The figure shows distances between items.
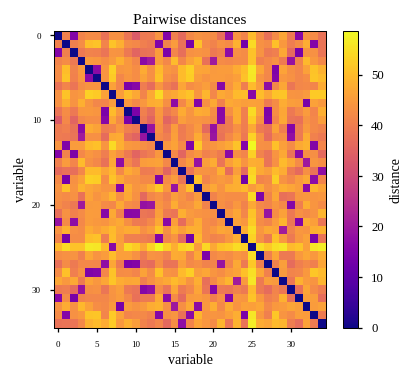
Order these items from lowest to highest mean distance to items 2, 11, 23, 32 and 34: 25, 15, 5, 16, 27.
16, 15, 27, 5, 25
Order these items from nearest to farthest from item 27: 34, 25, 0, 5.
0, 5, 34, 25
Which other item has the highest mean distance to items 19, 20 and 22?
25
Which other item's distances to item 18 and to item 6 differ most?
9
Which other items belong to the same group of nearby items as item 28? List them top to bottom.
4, 5
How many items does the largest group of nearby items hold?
5
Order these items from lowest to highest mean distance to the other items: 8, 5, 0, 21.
0, 21, 8, 5
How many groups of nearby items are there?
10
